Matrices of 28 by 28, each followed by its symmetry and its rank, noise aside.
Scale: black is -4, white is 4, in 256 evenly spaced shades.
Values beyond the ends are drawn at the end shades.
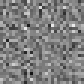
antisymmetric, rank six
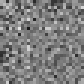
symmetric, rank six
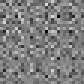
no symmetry, rank three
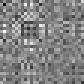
symmetric, rank four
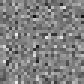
antisymmetric, rank six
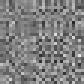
no symmetry, rank three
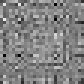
symmetric, rank four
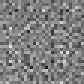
no symmetry, rank six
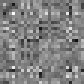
symmetric, rank three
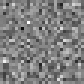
antisymmetric, rank six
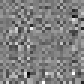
no symmetry, rank four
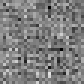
no symmetry, rank six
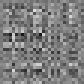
no symmetry, rank three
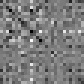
symmetric, rank four
